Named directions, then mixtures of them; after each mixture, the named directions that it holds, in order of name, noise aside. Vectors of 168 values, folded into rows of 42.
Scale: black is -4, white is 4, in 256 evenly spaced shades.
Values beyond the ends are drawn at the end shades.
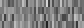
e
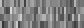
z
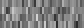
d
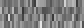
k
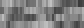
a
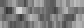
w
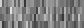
z.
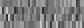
d, k.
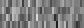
d.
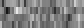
w, z.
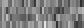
a, d.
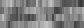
a.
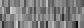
d, e, z.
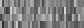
z.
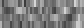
d, w, z.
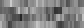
a, w.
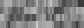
a.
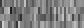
z.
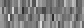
k.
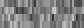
k, w.
